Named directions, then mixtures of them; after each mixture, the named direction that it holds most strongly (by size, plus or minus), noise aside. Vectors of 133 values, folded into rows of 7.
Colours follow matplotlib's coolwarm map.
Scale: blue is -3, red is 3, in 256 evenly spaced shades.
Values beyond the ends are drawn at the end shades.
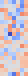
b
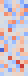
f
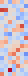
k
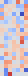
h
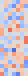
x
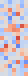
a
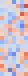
k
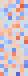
x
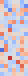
f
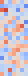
k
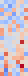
h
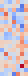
b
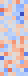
h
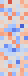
a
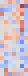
h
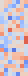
x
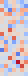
f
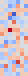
x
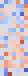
h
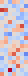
k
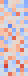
f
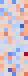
k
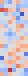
k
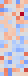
h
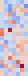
f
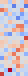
k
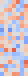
x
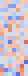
x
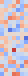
x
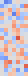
a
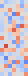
a
